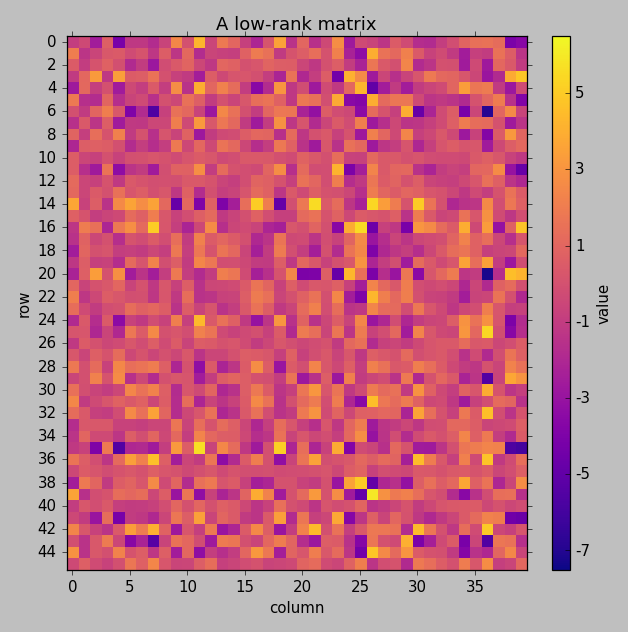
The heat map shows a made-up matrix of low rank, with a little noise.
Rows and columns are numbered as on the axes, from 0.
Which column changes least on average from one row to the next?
22
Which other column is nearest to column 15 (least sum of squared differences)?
8
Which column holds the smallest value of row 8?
36
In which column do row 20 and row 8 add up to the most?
38
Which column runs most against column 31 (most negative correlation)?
3
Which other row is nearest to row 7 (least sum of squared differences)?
24
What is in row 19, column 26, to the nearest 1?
-2
